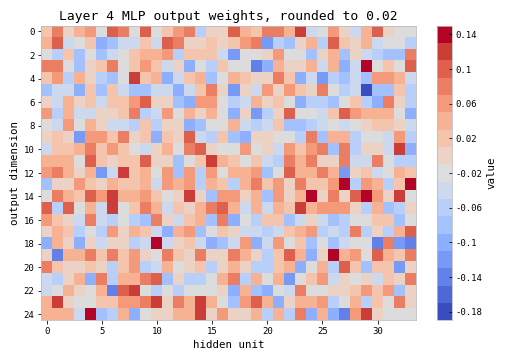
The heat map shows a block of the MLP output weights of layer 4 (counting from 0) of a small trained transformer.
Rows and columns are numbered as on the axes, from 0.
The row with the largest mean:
14
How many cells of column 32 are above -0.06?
18
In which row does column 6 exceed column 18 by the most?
15
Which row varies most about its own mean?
24
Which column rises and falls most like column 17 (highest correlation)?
3
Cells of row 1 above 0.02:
9
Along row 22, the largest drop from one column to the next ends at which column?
6
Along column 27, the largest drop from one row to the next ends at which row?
12
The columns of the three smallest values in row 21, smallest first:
22, 4, 11
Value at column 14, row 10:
0.1
